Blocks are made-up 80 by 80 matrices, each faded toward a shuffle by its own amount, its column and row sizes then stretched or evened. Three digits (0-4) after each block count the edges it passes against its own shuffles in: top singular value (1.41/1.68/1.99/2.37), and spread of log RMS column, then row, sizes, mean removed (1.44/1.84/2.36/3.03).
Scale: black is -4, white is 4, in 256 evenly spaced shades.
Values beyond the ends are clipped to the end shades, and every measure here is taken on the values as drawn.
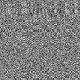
4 0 2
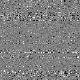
2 1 4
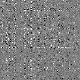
3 3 2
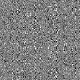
3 3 0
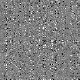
2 3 2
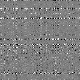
4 2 4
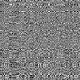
4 0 4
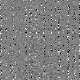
2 4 2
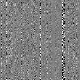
4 4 0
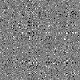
4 2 2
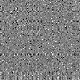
4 1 1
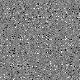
0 1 2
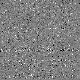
0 1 2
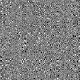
3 2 1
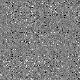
1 2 2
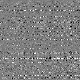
3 1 4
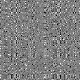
4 3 1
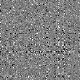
3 3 2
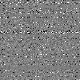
2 0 4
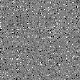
2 2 2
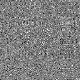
3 0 2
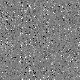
0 2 0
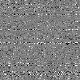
3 0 4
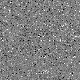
1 0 1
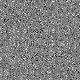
2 0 0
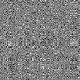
4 1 2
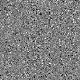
1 1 1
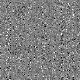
1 3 1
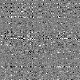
3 2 4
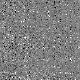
0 3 2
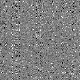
2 3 1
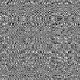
4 0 3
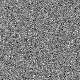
0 0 0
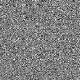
2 1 2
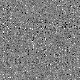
0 2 1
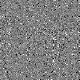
1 2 2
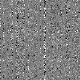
0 4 1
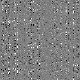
0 4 2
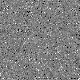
0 0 1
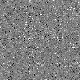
2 0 1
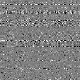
4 0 4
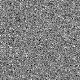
1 0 1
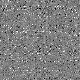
1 0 3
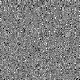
3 1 0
